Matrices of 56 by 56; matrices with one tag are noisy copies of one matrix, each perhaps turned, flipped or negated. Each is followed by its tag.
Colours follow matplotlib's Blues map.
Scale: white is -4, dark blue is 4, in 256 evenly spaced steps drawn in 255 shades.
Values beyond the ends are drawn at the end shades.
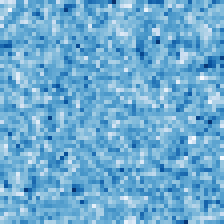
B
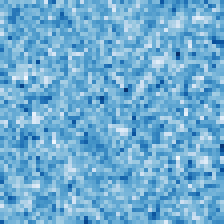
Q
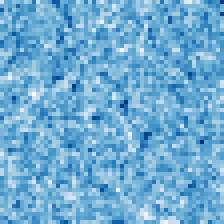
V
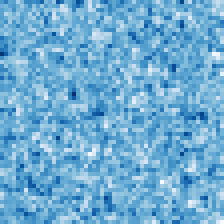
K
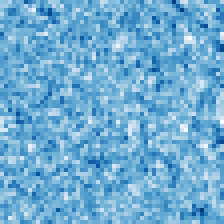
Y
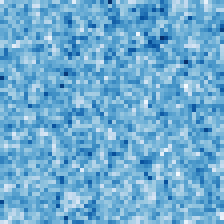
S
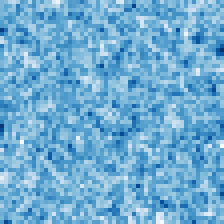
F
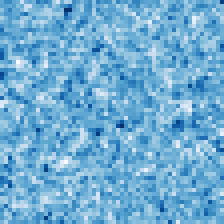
Q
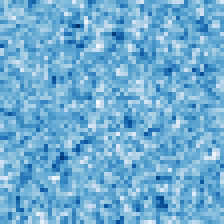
Q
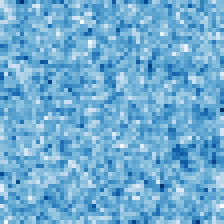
S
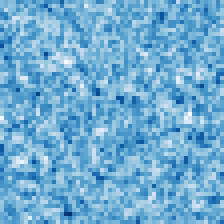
Q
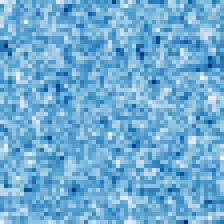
B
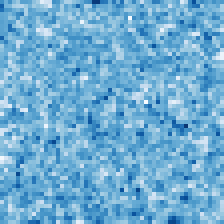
F
